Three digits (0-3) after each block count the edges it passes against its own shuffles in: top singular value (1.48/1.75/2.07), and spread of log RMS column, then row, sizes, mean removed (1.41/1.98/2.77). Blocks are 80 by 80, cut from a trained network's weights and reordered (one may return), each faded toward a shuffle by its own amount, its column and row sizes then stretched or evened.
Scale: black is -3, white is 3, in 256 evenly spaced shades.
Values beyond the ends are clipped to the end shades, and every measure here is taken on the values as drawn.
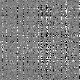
2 3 2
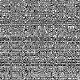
3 2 2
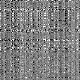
3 2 3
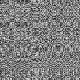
3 0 0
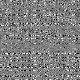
1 0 3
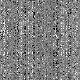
2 3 1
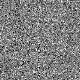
0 1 0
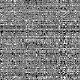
3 3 2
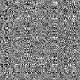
3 2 2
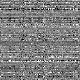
3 1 3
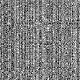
3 0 1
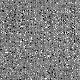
0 1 1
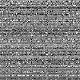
3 0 3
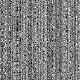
3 2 0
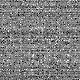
2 1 1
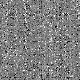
0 1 1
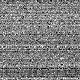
3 0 2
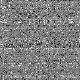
1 1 2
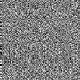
3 2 0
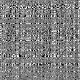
3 0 3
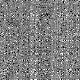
1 1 2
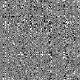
1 3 2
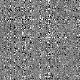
1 3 2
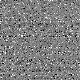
0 0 2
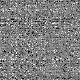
1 1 1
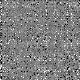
0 2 1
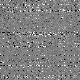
0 1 3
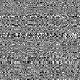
3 0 3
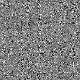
0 2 1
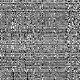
3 3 0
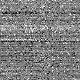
3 1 2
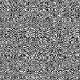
3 1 3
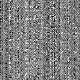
3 3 2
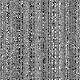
3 3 1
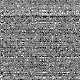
3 1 2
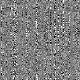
2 3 1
